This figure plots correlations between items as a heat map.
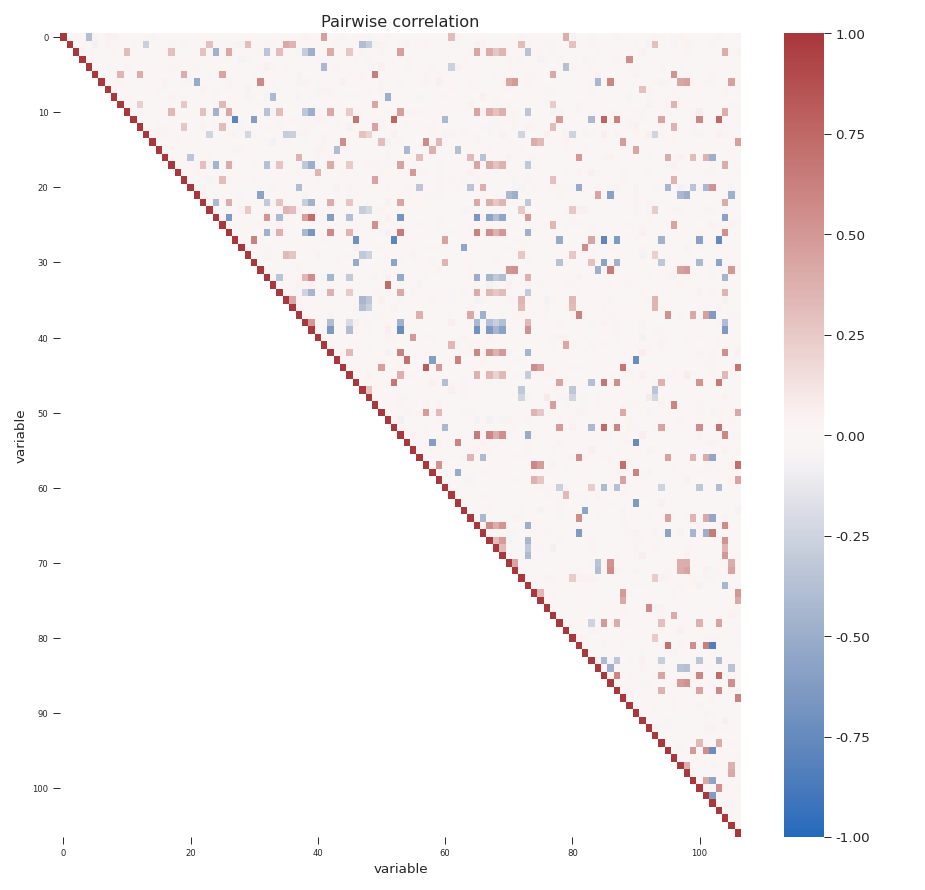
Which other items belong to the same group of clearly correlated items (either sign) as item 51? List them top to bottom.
8, 33
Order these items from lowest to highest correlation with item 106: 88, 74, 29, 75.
29, 75, 74, 88
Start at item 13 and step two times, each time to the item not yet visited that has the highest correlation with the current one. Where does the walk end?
48
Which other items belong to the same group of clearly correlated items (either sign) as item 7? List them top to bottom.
91
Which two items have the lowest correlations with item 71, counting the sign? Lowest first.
21, 84
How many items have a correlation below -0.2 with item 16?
3
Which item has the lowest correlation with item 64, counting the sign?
102
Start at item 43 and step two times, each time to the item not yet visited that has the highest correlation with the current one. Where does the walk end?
62
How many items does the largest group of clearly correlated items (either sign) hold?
19
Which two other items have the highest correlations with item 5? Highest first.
49, 96
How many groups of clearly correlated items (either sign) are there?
15
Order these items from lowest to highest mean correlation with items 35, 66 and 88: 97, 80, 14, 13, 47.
47, 13, 97, 80, 14
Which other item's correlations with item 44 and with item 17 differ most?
57
